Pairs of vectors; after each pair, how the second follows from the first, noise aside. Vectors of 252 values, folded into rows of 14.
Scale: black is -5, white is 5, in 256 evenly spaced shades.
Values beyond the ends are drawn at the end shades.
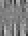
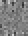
reversed, negated, partly zeroed.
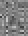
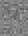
reversed, shrunk.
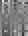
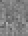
wrapped around, shrunk.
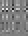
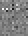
partly zeroed.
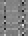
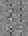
wrapped around, shrunk.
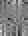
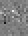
wrapped around, negated, partly zeroed.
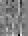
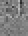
partly zeroed.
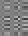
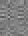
reversed, shrunk.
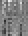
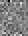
sign-scrambled.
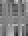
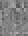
wrapped around, shrunk.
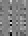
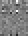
reversed, negated, partly zeroed.
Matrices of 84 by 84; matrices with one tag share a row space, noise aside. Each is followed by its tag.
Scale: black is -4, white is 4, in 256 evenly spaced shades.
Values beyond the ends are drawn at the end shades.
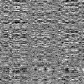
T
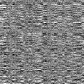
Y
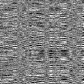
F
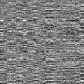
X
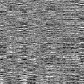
X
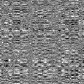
T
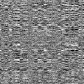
T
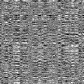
T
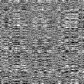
T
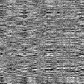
X
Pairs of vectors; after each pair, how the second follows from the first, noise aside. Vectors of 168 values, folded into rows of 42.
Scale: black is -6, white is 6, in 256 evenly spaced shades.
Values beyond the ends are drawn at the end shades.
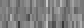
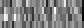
wrapped around, negated, scaled up.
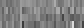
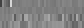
reversed, partly zeroed.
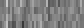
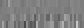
reversed, partly zeroed.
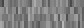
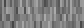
reversed.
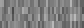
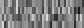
wrapped around, negated, scaled up.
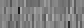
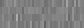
wrapped around, negated, shrunk.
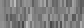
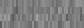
wrapped around, negated, shrunk.
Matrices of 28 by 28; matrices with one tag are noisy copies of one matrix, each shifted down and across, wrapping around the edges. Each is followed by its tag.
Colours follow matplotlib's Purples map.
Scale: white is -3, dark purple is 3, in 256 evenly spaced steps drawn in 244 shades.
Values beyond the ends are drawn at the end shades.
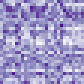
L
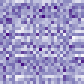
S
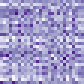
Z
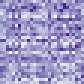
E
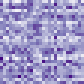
E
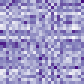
Z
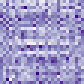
Z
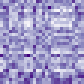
L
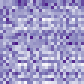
S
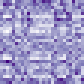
L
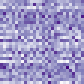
S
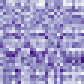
L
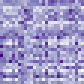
E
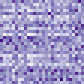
S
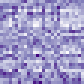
L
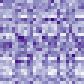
L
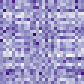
Z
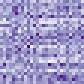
Z
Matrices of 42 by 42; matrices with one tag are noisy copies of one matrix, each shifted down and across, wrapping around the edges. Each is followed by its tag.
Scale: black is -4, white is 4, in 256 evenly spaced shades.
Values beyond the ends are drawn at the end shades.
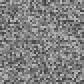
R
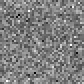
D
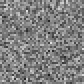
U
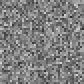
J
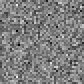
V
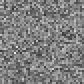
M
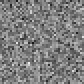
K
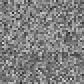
D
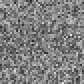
D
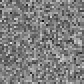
K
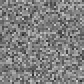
M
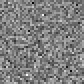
V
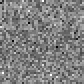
D
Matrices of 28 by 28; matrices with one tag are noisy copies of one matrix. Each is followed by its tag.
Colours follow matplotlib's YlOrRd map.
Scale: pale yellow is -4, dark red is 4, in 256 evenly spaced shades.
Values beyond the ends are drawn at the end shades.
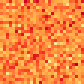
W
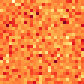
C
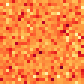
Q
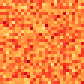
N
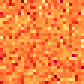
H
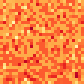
N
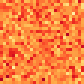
Q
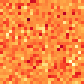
N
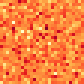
N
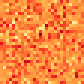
N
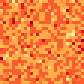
C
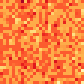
H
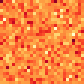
C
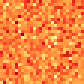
W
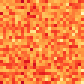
H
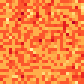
Q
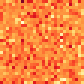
H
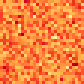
W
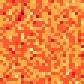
Q
